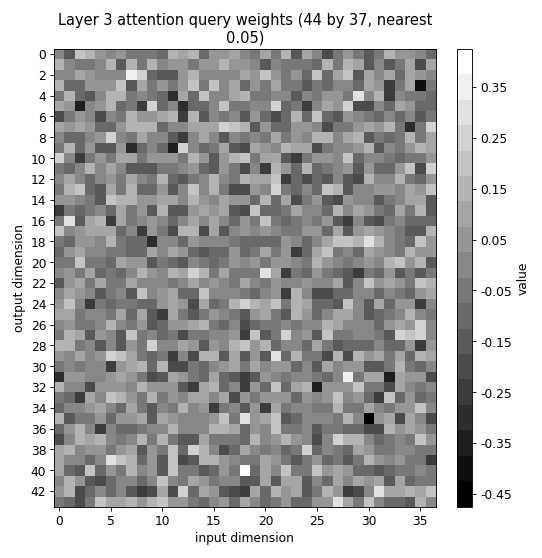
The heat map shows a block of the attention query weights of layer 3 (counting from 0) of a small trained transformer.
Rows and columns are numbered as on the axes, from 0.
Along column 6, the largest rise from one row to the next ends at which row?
29
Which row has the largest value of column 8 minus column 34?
7
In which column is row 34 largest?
35
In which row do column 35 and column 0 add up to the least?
6
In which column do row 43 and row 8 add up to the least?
2
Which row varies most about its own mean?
42
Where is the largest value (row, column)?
40, 18
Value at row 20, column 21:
0.05
